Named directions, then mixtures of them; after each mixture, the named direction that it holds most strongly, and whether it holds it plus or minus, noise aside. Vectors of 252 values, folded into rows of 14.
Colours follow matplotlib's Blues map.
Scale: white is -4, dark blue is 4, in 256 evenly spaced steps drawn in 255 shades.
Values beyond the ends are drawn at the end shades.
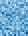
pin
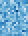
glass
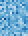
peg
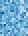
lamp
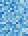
lamp, plus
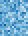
lamp, plus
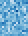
glass, plus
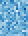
glass, minus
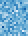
glass, minus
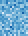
pin, minus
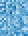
peg, minus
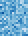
peg, minus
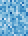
peg, minus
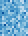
lamp, plus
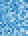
lamp, plus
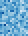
lamp, plus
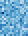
lamp, plus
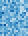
lamp, plus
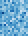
lamp, plus
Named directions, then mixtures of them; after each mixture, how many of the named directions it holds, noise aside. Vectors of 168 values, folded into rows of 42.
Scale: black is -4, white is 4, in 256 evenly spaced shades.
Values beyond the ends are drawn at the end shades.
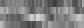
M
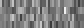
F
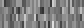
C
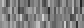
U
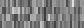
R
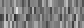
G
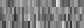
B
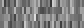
two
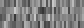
three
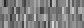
one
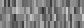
four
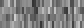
four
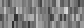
four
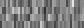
one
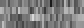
two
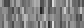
two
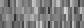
four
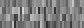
one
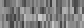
two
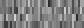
three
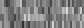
three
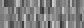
one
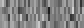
one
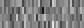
one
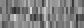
four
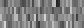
two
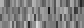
three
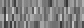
two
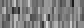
one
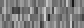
one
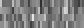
four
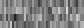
three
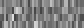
two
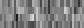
four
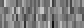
one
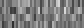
four
